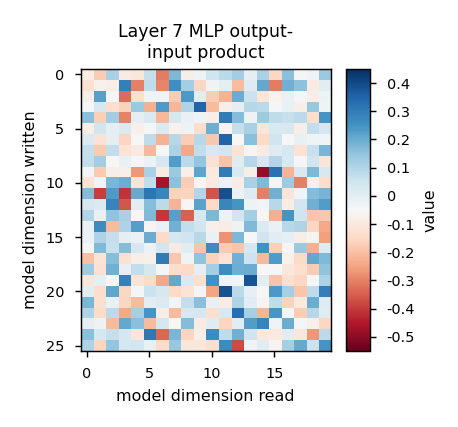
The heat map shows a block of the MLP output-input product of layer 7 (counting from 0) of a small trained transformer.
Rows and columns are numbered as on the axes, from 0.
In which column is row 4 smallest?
3
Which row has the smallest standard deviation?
5
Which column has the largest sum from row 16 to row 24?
13
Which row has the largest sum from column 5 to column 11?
9
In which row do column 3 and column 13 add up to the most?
19
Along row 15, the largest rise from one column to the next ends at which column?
12
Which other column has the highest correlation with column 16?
14
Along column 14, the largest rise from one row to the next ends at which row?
10
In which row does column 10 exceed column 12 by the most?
16
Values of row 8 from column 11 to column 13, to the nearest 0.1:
-0.2 0 0.1
